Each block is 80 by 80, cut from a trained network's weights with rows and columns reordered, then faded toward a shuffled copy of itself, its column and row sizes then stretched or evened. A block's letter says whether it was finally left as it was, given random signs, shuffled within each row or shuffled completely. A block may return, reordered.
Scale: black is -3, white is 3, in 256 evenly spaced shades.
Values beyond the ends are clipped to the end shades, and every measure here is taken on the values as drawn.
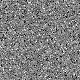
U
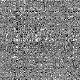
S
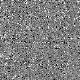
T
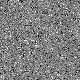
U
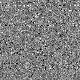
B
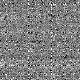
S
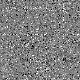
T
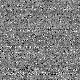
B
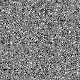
B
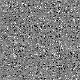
S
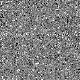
T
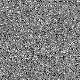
B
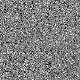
T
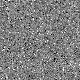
U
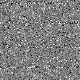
B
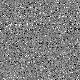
B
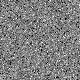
U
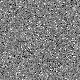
U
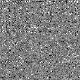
T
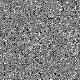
T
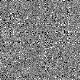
T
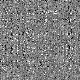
S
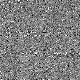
B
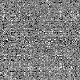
S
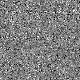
B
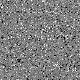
B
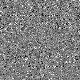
B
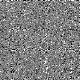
S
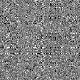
S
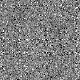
T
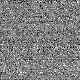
B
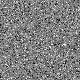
U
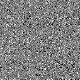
T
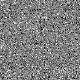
T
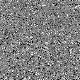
B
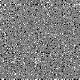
S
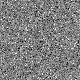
U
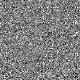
T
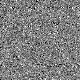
B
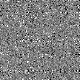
T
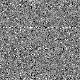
T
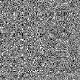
S
